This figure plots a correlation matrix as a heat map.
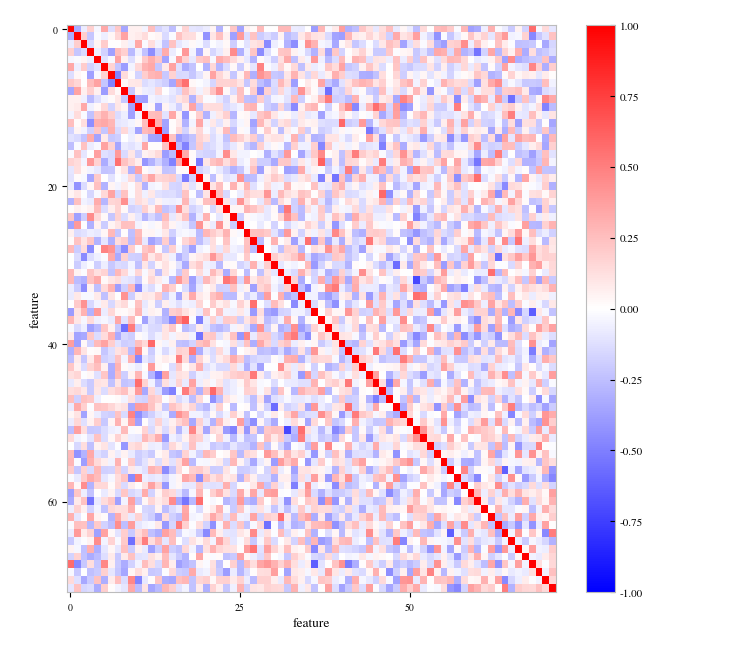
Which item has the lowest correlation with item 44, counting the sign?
13
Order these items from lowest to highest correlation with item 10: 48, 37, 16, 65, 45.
16, 37, 65, 48, 45
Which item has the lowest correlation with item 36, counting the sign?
68
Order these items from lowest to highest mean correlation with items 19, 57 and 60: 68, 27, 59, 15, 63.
27, 68, 63, 59, 15
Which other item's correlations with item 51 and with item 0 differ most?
32
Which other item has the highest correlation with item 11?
65
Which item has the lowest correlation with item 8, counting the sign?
38
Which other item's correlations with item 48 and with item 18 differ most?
30
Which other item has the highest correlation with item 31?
62
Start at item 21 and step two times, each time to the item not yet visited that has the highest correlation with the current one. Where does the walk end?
17
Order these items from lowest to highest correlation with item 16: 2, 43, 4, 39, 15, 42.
15, 2, 39, 43, 4, 42
